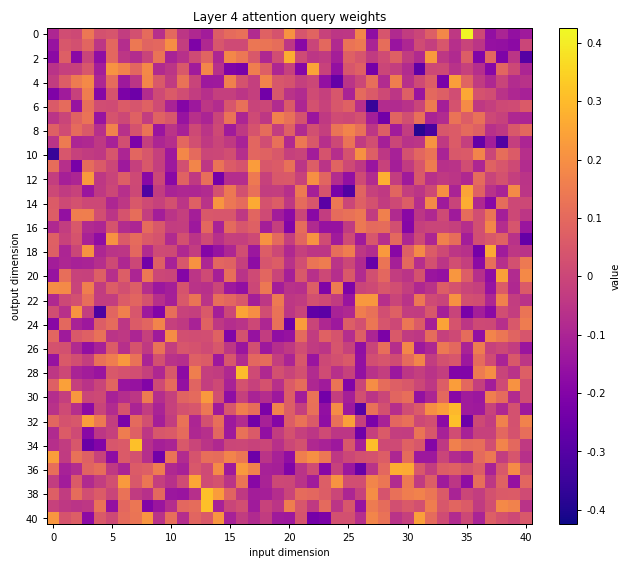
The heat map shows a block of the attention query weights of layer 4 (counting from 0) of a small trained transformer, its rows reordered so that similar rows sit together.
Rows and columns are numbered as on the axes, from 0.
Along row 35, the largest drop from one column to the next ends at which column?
17
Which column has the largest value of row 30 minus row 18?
13
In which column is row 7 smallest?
28
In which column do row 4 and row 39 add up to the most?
34
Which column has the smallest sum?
23
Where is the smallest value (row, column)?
8, 31
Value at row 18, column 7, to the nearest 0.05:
0.1
